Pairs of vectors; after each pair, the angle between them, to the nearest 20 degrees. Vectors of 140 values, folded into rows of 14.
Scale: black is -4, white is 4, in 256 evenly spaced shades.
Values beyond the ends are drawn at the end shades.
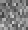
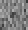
120 degrees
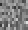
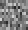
40 degrees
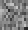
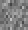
120 degrees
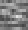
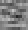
160 degrees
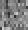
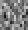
120 degrees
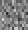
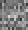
80 degrees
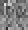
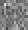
40 degrees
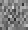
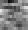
80 degrees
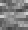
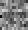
140 degrees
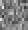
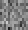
100 degrees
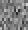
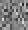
120 degrees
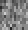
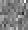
120 degrees
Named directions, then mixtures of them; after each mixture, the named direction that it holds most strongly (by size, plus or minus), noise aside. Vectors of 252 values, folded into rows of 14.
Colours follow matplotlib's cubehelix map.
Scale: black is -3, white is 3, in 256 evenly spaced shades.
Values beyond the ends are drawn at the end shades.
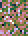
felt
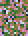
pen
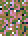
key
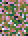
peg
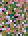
peg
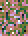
key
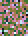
pen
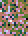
felt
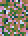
pen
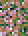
key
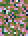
pen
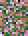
pen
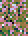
felt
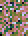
key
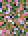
felt
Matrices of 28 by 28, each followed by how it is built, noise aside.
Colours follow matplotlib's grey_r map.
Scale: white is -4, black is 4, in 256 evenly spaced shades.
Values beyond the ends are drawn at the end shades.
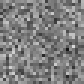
noise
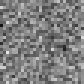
repeating rows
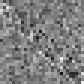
banded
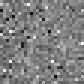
sparse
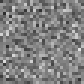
noise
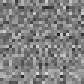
repeating columns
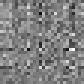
low rank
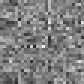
low rank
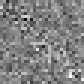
banded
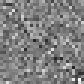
banded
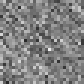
Toeplitz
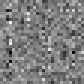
uneven columns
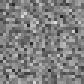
noise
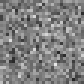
noise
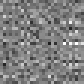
low rank
